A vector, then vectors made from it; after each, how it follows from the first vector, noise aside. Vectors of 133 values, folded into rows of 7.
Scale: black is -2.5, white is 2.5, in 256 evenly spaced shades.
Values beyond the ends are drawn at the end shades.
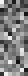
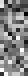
copied.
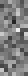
wrapped around, shrunk.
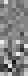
wrapped around, negated, partly zeroed.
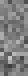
wrapped around, shrunk.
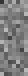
negated, shrunk.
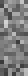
reversed, shrunk.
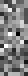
wrapped around.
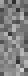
shrunk.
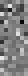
wrapped around, negated, partly zeroed.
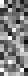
copied.
